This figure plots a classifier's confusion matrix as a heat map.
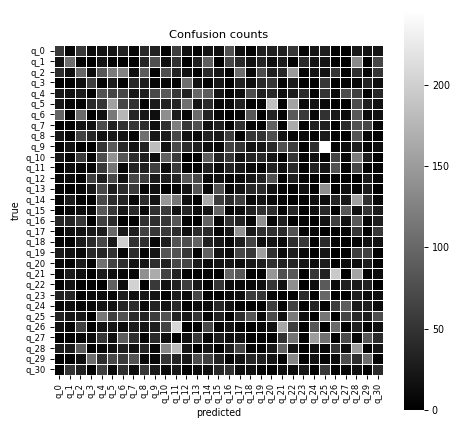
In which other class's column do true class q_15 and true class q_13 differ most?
q_25
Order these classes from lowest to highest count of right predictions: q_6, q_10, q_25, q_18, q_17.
q_18, q_10, q_25, q_17, q_6
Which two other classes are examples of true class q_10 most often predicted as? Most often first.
q_5, q_28
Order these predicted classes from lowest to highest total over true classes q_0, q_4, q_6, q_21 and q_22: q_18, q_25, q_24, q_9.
q_24, q_18, q_25, q_9
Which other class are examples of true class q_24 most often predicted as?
q_27
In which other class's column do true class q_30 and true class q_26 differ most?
q_11
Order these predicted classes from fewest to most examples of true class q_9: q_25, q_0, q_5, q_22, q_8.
q_0, q_8, q_22, q_5, q_25
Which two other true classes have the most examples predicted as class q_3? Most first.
q_29, q_12
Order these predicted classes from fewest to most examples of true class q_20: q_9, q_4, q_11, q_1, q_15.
q_1, q_15, q_9, q_11, q_4
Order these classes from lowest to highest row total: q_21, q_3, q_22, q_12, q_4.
q_3, q_12, q_22, q_4, q_21
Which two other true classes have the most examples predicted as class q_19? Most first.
q_16, q_2
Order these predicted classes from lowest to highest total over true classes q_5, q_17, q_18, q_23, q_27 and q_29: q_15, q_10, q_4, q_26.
q_26, q_15, q_10, q_4
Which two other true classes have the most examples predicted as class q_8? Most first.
q_21, q_2
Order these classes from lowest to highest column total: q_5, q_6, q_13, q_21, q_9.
q_21, q_13, q_9, q_6, q_5
